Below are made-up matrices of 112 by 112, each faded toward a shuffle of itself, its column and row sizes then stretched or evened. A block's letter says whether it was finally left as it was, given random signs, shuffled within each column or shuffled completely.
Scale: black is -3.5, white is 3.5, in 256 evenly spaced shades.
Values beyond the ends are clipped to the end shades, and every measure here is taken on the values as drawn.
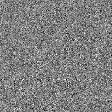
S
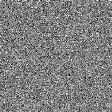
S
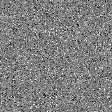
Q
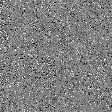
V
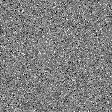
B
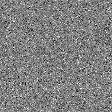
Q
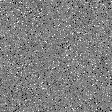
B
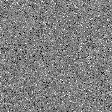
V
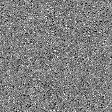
Q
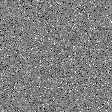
B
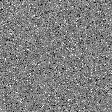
B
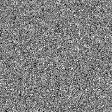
Q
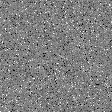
B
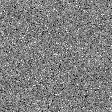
B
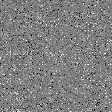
S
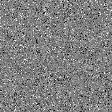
Q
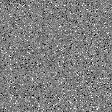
Q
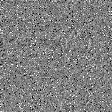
S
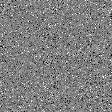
Q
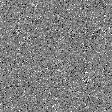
Q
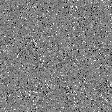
Q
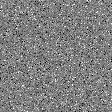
B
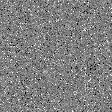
V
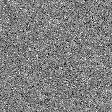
B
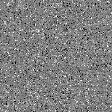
S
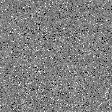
Q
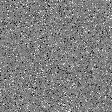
B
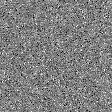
B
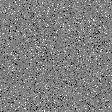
V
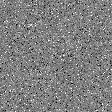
B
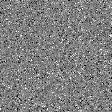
S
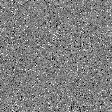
Q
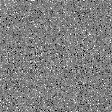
S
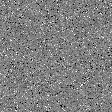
B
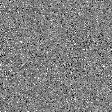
Q
